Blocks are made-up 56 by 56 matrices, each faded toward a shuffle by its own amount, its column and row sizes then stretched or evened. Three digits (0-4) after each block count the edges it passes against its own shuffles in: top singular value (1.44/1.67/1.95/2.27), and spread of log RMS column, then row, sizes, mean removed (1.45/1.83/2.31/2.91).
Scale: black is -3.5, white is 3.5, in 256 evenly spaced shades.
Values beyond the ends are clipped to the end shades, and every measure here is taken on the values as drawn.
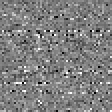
1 0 3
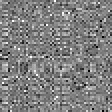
4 0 1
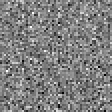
2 1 0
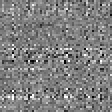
3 2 4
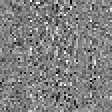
1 3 0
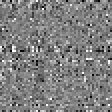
3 1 3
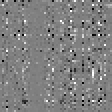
3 4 2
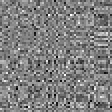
4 1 2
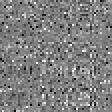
3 0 0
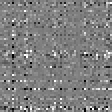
1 3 4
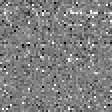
1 1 1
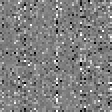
2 3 0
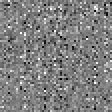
0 3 0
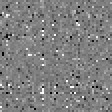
1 2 2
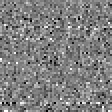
1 0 2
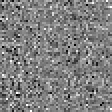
2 2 1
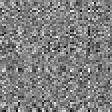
4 2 3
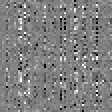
3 4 0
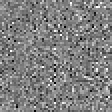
2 1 0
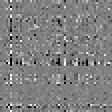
4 3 4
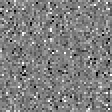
0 1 0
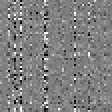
4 4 1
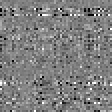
3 2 4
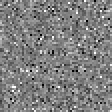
1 0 1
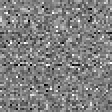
3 0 2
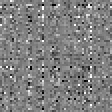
2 4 2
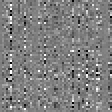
3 4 2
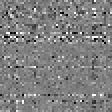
3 2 4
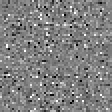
0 1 1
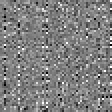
3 3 0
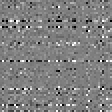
4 2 4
